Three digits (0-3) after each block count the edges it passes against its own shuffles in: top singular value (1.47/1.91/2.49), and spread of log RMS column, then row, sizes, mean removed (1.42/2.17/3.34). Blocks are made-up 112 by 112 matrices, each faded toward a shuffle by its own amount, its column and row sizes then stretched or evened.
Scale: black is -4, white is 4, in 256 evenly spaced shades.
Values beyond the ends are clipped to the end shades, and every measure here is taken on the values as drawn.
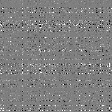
1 2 3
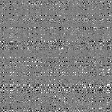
3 2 3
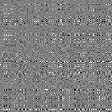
3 2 3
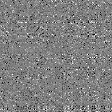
2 1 2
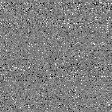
0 1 2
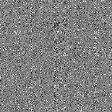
1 2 2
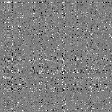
2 2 2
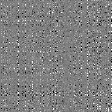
2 3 2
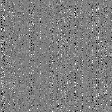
1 3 0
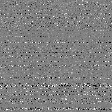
0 0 3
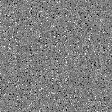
1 1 0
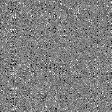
2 2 1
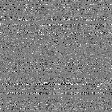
2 0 3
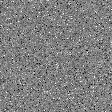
0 0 0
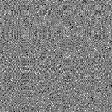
3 0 1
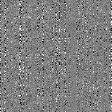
1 3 1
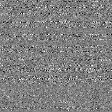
0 0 3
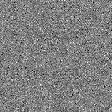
2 0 0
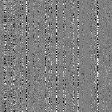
3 3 0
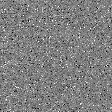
1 0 1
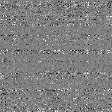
0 1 3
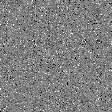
1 1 0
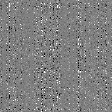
1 3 1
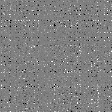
0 2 2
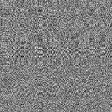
3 1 2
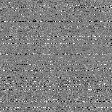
0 0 3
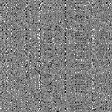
3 2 1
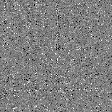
1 1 1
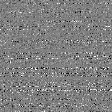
0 0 3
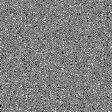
0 1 0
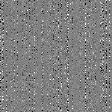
1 3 0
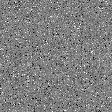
1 0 0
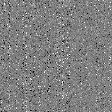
1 2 0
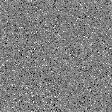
1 1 0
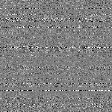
1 1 3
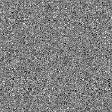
1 1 2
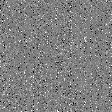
0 2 0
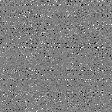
2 1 2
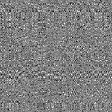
3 1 2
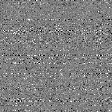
2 1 3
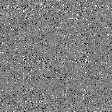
0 1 2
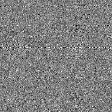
1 1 2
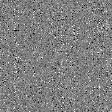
0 2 0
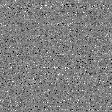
0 0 2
